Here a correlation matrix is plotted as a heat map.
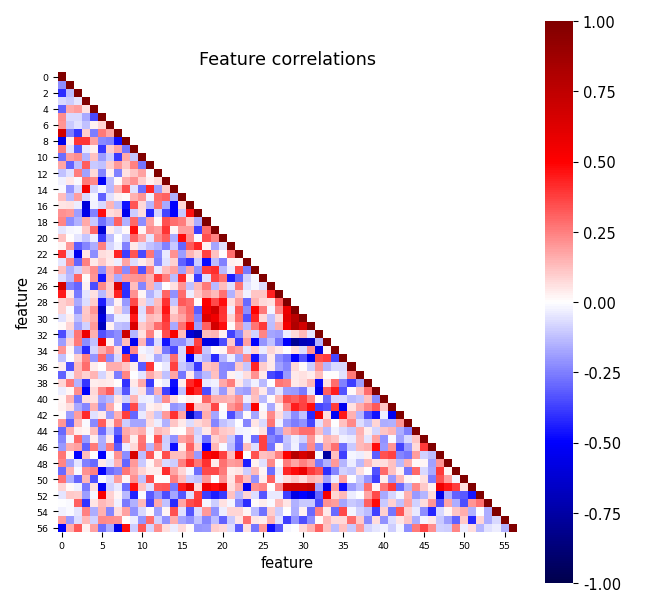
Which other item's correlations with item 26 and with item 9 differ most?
31
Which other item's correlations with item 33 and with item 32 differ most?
17
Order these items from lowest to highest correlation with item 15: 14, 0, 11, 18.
14, 11, 0, 18
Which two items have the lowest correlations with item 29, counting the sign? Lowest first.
33, 5
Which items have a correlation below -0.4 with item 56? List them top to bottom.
0, 7, 26
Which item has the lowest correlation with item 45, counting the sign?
7
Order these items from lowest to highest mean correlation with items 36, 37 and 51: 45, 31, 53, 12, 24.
53, 45, 12, 31, 24
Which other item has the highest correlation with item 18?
30
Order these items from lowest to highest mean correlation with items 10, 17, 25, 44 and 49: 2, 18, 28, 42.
42, 18, 2, 28
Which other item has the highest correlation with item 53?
39
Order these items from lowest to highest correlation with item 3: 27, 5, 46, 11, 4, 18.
46, 5, 27, 4, 18, 11
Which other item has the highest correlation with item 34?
16
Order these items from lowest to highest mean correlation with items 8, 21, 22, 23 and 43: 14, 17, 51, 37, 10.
51, 10, 17, 37, 14
